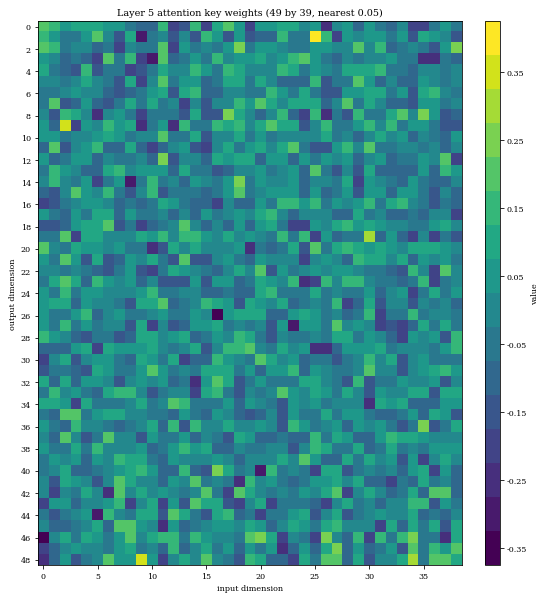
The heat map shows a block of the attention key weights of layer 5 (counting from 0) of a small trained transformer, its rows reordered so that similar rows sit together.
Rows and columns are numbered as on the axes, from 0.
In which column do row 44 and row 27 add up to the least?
5
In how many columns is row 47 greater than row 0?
16
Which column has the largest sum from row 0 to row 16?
18
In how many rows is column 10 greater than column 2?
16
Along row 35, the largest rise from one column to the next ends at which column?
2
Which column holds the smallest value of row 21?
24
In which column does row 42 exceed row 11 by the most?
15
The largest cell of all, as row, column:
1, 25
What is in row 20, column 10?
-0.25
